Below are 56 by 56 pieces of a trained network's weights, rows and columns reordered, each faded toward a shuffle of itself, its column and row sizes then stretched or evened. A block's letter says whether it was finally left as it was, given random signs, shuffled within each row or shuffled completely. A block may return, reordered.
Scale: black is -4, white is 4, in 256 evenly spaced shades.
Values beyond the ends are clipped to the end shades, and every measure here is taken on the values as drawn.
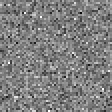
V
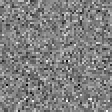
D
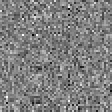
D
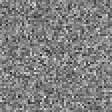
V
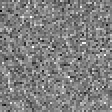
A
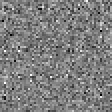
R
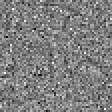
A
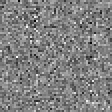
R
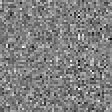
D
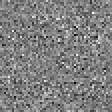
R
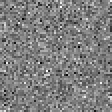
R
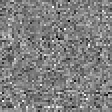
D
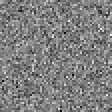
A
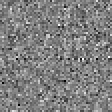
R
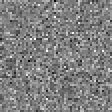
D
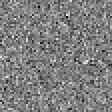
V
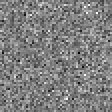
V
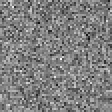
A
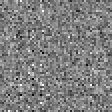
R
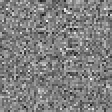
D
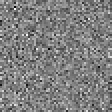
D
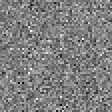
D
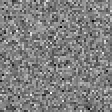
A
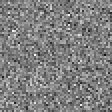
R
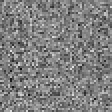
D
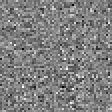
D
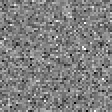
A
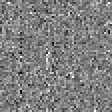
R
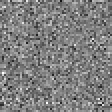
R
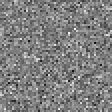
A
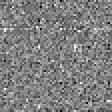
R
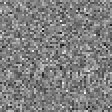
D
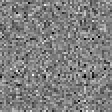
D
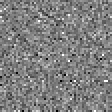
V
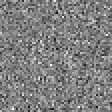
V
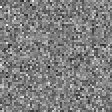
R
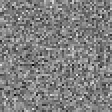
V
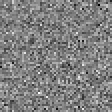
R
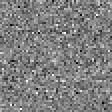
V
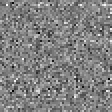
R
